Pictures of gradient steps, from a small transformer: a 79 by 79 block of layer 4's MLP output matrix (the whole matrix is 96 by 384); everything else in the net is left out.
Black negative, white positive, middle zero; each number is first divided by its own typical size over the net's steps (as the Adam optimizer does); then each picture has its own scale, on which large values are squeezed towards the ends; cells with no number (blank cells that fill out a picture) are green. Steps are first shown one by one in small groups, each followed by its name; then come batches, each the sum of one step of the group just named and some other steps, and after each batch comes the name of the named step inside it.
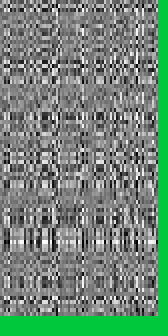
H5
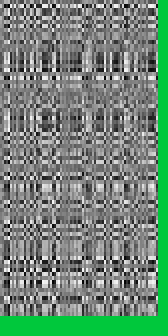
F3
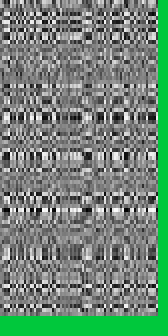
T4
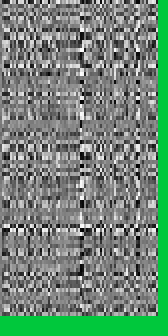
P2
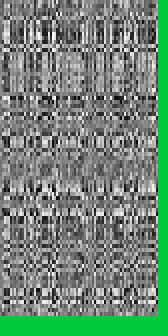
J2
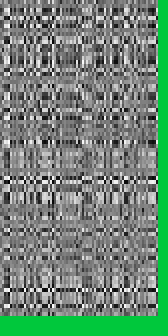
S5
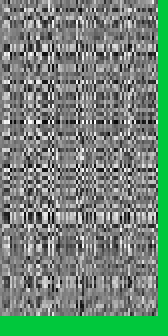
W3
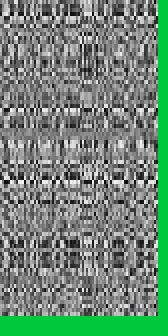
S5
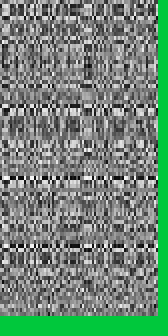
S5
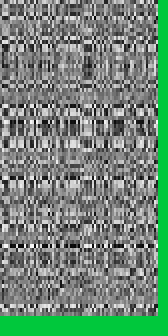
W3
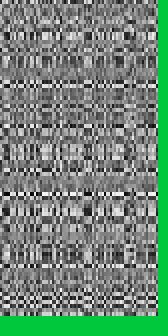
T4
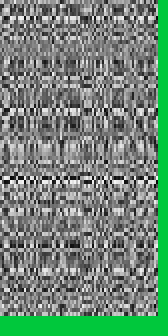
S5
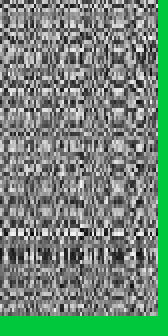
P2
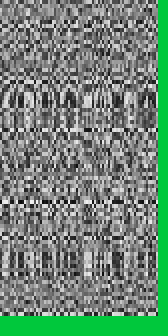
W3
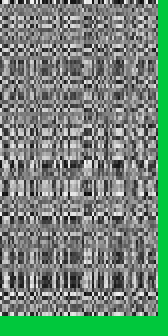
H5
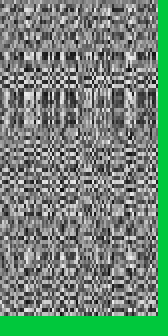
W3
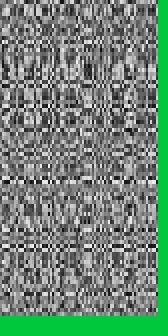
S5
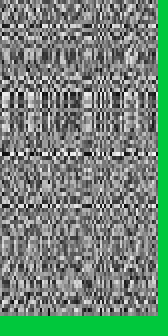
F3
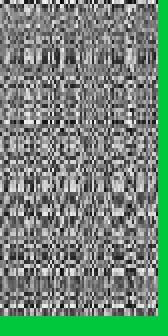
W3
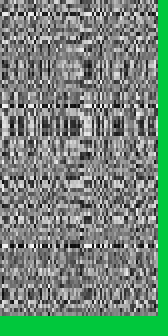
P2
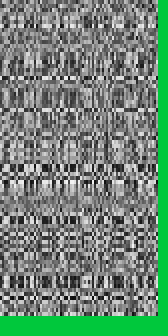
H5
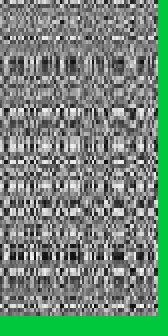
T4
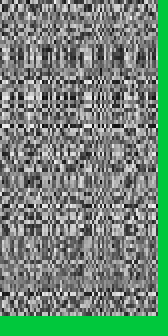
P2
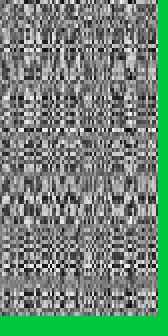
J2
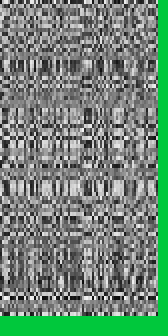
F3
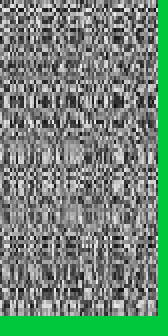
W3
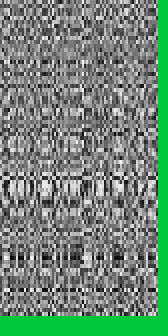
S5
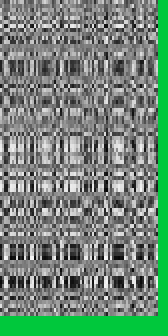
T4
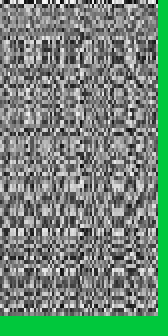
P2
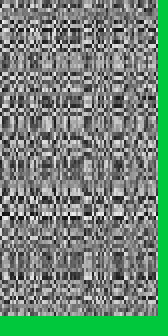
J2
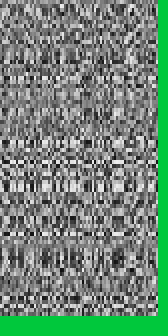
F3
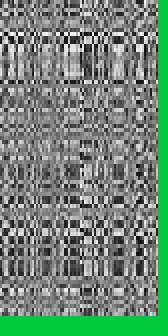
P2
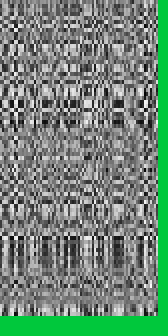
W3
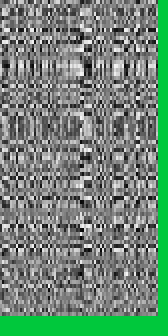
P2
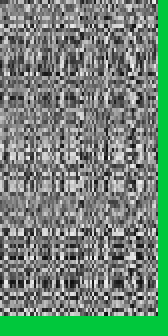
P2
